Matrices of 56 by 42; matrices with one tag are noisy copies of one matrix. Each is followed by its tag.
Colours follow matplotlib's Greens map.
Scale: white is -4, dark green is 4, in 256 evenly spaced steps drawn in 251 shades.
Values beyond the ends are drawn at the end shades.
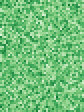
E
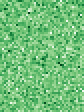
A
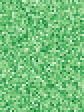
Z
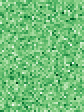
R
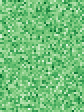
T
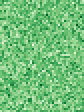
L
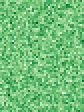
L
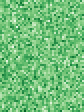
R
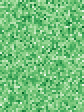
R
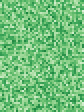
Z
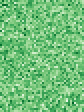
E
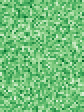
E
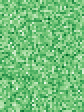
R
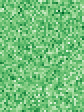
R
